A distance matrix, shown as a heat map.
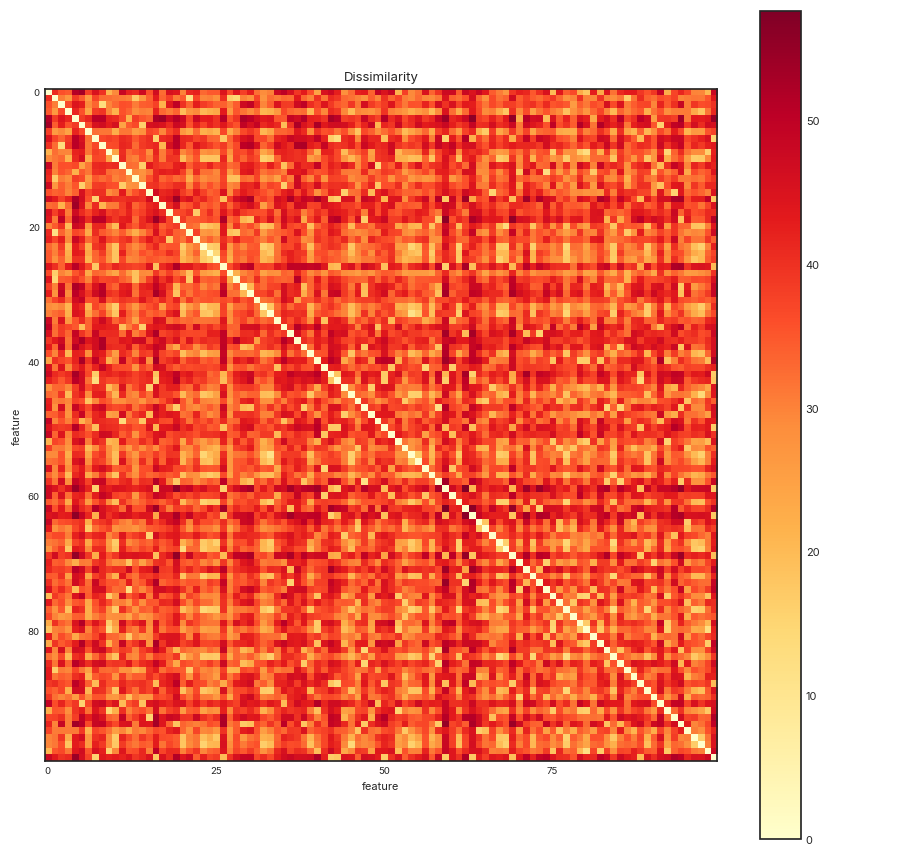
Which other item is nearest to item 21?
1
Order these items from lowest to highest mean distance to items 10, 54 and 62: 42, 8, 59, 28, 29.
29, 28, 8, 42, 59
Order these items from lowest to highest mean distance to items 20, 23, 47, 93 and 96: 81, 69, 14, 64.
81, 14, 64, 69
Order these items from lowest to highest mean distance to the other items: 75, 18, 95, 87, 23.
23, 95, 75, 87, 18
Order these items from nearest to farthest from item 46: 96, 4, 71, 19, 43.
43, 96, 4, 71, 19
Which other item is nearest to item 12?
74
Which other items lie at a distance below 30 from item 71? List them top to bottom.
36, 62, 73
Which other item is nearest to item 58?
47
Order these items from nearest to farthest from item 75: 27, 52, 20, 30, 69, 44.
52, 44, 20, 27, 69, 30
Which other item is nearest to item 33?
54
